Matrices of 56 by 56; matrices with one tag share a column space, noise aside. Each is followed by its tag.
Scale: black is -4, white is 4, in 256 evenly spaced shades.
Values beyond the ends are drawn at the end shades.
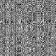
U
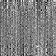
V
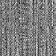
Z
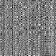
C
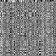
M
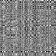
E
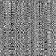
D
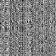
U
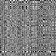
E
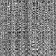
D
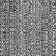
D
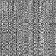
D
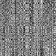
Z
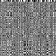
M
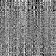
V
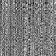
Z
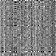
E
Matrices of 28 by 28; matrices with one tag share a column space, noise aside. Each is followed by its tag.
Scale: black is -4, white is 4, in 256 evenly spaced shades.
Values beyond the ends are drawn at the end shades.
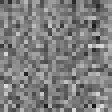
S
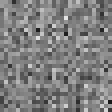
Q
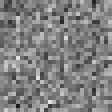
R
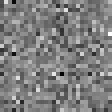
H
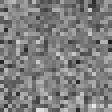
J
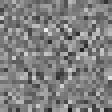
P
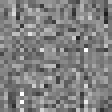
Q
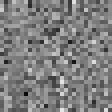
J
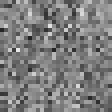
Q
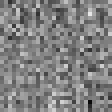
Q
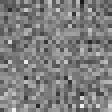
J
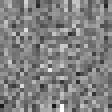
S
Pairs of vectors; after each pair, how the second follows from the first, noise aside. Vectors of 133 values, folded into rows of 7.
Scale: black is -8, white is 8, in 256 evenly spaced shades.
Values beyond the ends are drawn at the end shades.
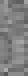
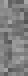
copied.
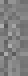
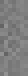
negated, shrunk.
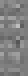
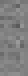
negated, shrunk.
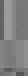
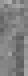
reversed, negated.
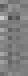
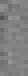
negated, shrunk.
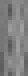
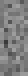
shuffled.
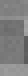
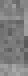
copied.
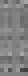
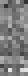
negated, scaled up.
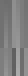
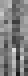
negated, scaled up.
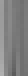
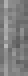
wrapped around.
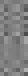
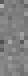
reversed, partly zeroed.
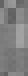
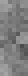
wrapped around.
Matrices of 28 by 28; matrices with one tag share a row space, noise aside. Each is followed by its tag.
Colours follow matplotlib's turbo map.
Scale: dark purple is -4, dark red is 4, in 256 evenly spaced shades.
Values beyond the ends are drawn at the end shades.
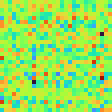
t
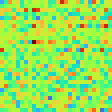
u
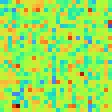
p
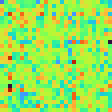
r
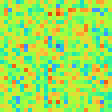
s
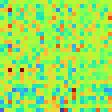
r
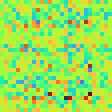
u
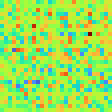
u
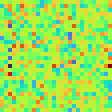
r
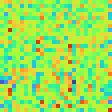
r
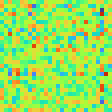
t
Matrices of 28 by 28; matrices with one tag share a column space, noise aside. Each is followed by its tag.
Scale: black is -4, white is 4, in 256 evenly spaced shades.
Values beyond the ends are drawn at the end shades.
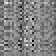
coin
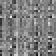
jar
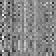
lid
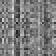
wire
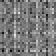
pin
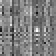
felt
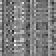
coin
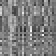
felt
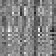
felt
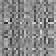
wire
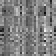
felt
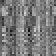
felt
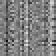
coin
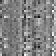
jar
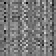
coin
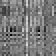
felt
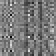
lid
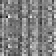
jar
